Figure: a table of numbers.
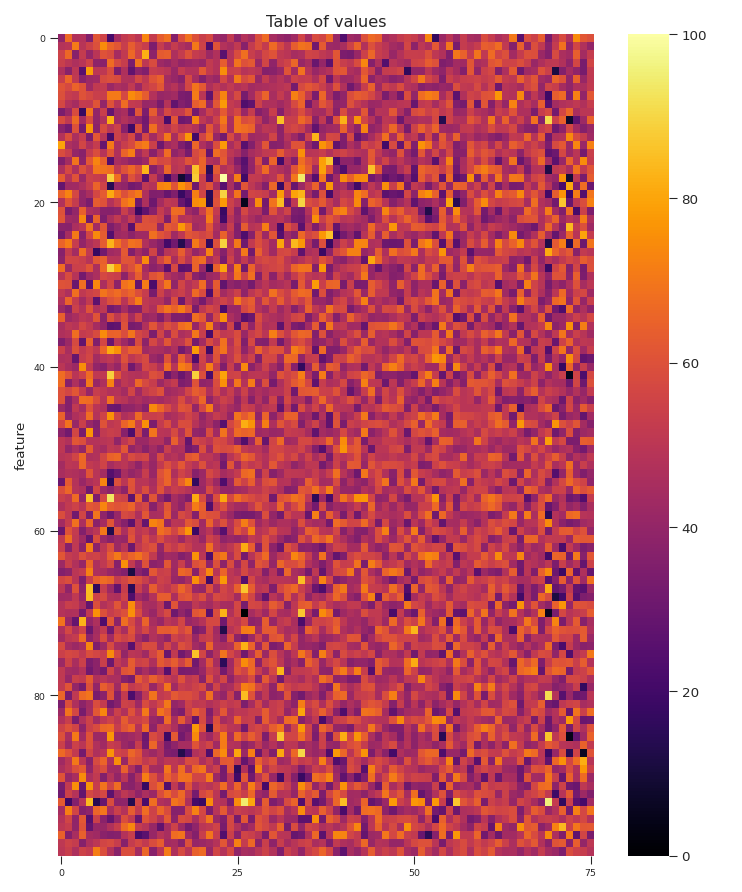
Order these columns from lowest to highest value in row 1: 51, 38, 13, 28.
13, 38, 51, 28
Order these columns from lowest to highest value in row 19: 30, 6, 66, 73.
30, 66, 6, 73
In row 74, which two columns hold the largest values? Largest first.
26, 4
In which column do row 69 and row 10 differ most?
69
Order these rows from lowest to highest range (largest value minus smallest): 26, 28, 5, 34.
5, 34, 26, 28
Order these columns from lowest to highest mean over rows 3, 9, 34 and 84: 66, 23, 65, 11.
66, 65, 11, 23
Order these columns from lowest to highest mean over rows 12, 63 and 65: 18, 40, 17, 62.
40, 62, 17, 18
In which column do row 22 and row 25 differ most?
23
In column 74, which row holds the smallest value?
87
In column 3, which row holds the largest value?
71
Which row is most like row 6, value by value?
43
